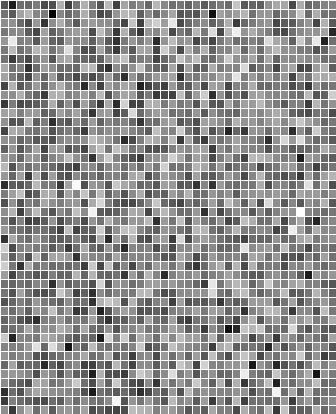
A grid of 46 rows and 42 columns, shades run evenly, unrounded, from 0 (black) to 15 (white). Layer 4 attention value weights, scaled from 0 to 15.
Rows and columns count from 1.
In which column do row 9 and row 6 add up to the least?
23
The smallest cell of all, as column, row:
7, 2
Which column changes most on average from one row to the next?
31
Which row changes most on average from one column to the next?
43
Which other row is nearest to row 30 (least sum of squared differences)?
14
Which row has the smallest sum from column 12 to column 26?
44
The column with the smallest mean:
4
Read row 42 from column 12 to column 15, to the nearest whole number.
2 10 5 5
